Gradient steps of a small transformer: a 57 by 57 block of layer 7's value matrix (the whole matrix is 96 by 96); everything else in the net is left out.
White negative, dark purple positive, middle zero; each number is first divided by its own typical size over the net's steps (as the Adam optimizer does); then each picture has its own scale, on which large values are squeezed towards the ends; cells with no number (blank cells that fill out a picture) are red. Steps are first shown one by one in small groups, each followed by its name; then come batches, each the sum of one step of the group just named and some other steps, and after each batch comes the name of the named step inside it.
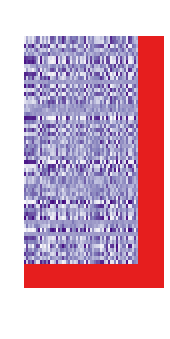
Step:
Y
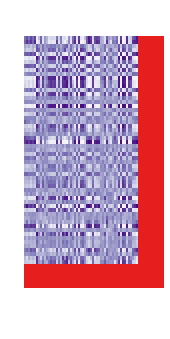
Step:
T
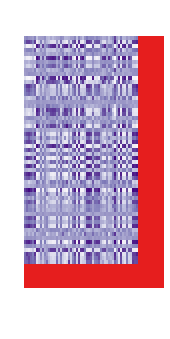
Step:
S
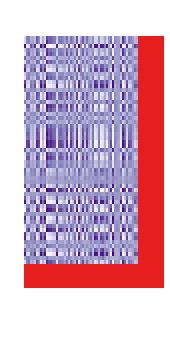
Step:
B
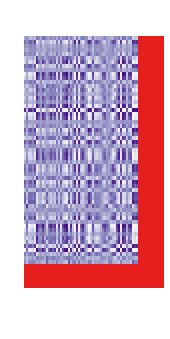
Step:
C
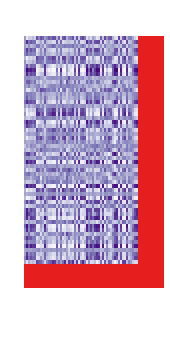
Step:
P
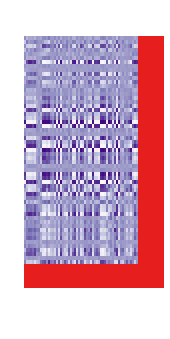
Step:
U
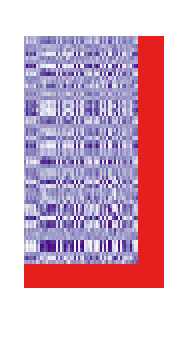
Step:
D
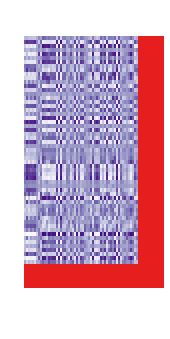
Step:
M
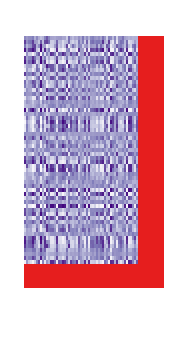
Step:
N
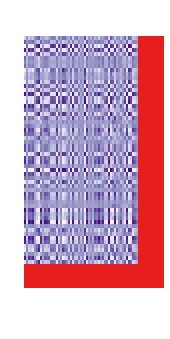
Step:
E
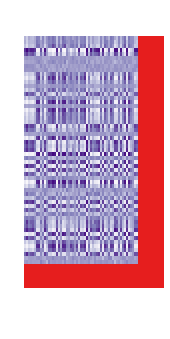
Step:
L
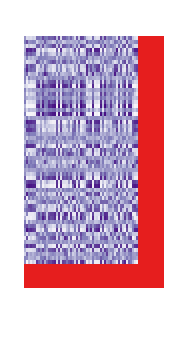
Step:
P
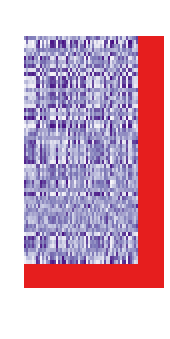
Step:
T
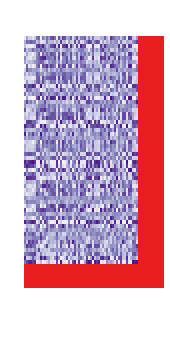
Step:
N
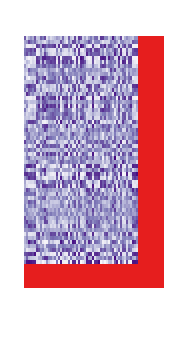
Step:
S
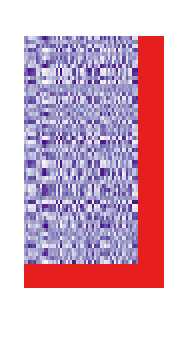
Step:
P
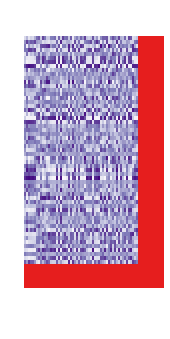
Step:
M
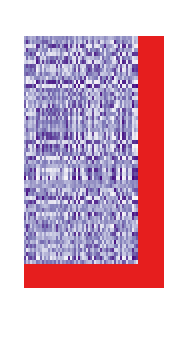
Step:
S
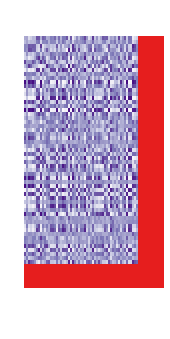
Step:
N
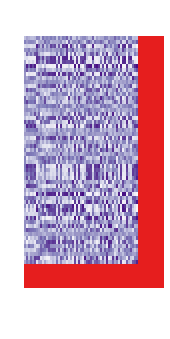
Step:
D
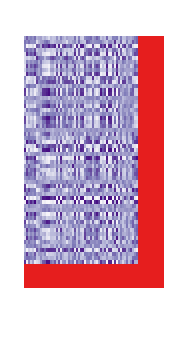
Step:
S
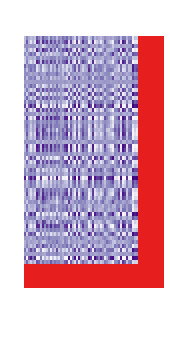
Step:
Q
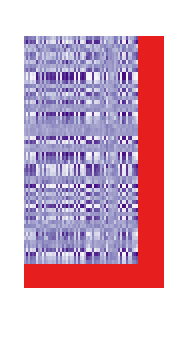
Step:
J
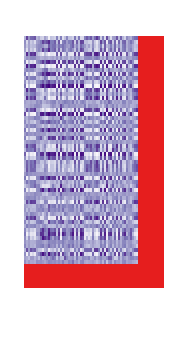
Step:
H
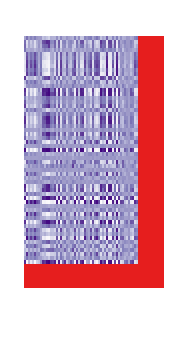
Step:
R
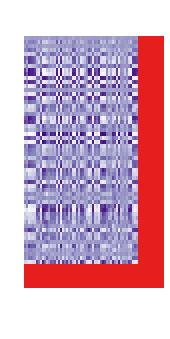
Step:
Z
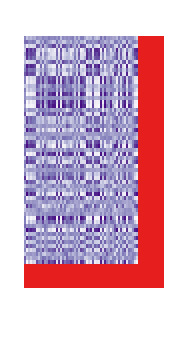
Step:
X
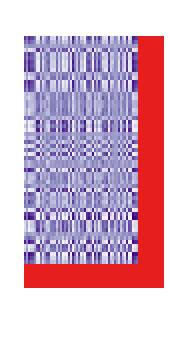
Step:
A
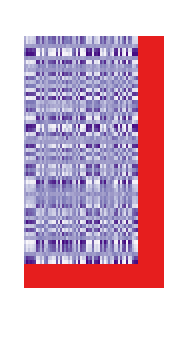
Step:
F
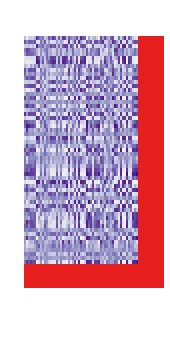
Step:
F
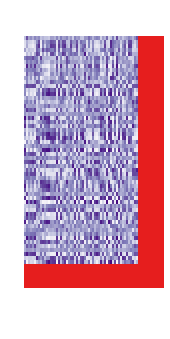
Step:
R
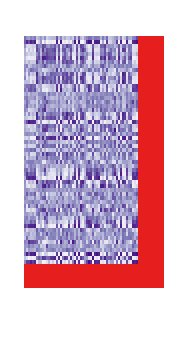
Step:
J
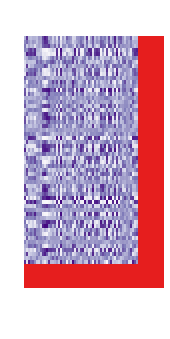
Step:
R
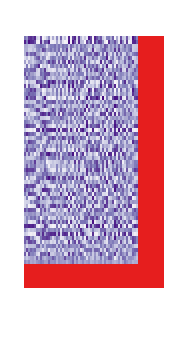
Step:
H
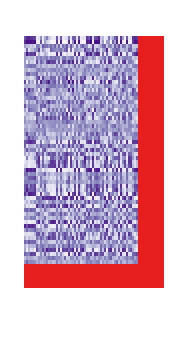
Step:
J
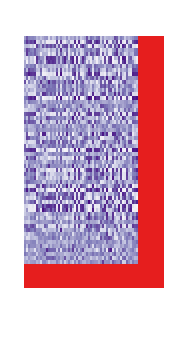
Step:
Z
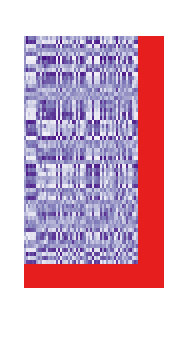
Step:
J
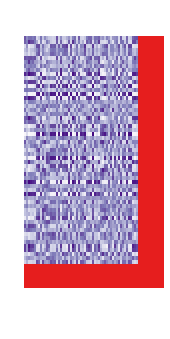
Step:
Z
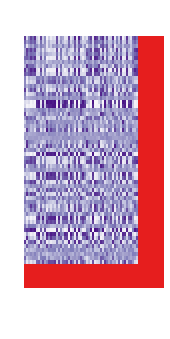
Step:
X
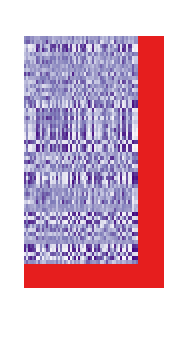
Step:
Q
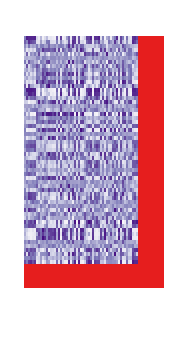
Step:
H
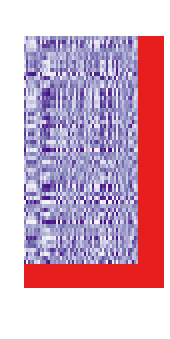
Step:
R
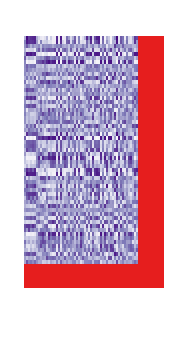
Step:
H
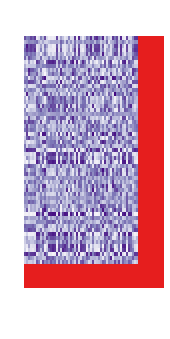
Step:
Z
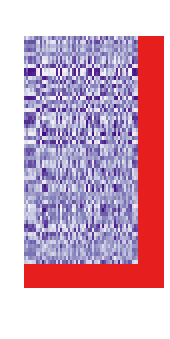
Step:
Z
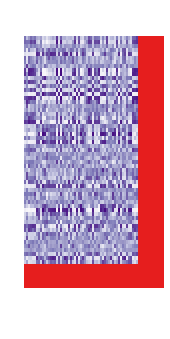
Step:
Z
